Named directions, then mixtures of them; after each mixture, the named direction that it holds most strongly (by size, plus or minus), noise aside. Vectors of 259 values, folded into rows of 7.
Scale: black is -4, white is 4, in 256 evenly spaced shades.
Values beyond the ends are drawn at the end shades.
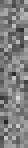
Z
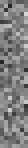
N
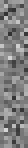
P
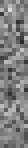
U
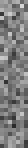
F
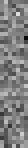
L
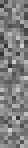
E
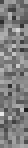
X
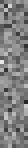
N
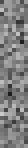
U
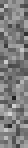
E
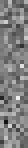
Z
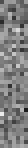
X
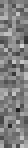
L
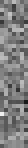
X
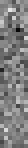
X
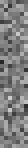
N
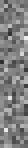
N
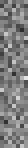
E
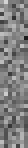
L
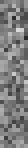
Z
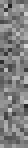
N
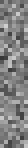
F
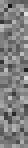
N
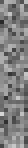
X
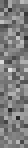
N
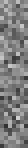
E
